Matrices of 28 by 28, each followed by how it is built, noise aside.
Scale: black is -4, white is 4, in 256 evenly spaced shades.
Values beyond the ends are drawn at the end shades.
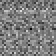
repeating columns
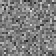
noise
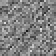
Hankel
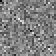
diagonal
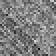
Toeplitz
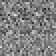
repeating columns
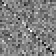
diagonal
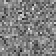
noise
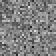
noise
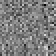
low rank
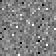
sparse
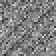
Hankel
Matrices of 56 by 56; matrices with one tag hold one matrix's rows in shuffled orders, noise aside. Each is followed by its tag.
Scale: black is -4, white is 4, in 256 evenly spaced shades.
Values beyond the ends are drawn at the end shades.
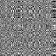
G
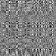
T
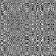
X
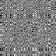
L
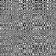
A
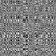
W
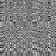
L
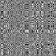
X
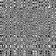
L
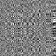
G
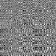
A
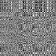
A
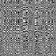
W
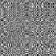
X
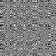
L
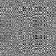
A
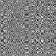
X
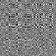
T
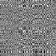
A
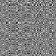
T
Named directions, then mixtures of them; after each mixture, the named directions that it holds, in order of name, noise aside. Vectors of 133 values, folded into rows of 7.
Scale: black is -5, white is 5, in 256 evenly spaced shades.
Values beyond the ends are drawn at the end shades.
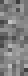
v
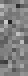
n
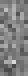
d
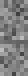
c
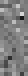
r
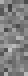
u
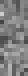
c, n, v.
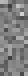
r, u.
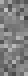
c, d, u.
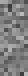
r, u.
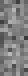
d, v.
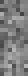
r, v.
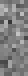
d, n, r.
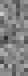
c, n, v.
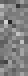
n.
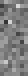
n.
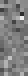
r.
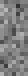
c, d, n.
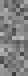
c.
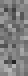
d.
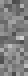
c, u, v.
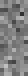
d, r.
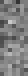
v.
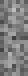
c, d, v.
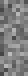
c, u, v.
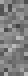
u.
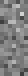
d, r, v.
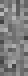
d, n, v.
